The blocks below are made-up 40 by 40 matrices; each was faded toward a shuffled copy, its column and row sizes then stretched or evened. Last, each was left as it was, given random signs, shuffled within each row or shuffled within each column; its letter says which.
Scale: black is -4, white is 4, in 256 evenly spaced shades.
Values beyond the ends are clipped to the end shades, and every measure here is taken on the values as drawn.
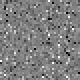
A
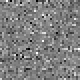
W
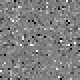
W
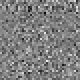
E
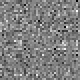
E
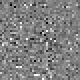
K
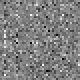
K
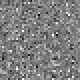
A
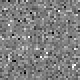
W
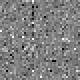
A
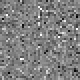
A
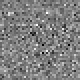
W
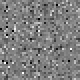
K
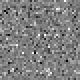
W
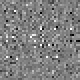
E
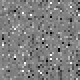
A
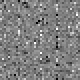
A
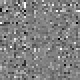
K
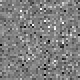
A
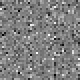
A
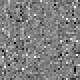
A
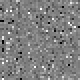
A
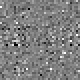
K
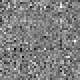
K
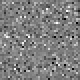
W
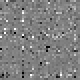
K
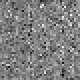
A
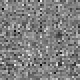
K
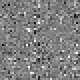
K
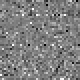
W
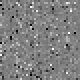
A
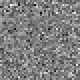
W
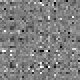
E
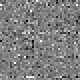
K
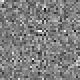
E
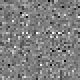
K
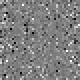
A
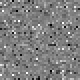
W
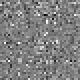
K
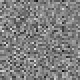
E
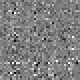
K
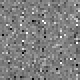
A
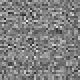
E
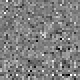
E
